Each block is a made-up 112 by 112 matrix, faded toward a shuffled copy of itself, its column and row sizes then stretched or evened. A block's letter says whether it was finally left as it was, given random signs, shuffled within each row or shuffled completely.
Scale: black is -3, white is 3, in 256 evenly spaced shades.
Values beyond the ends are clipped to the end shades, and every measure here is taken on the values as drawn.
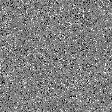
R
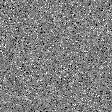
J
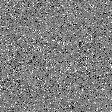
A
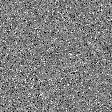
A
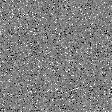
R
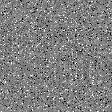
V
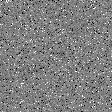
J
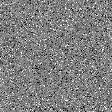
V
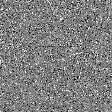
R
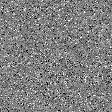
A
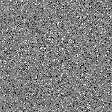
V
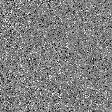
R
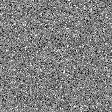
A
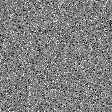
J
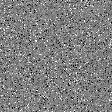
R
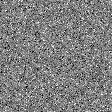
J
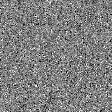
V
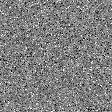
A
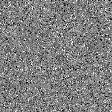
V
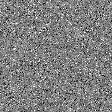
R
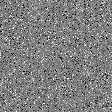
R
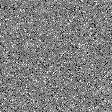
A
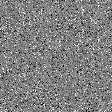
R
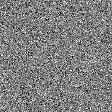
V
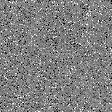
V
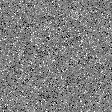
J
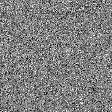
V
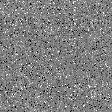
V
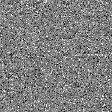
V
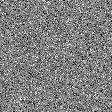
J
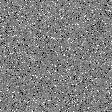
J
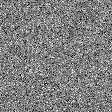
J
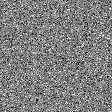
A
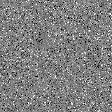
V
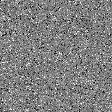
R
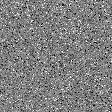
J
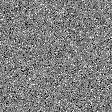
J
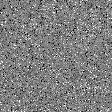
R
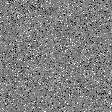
J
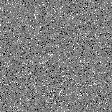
V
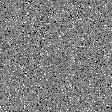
V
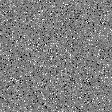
V
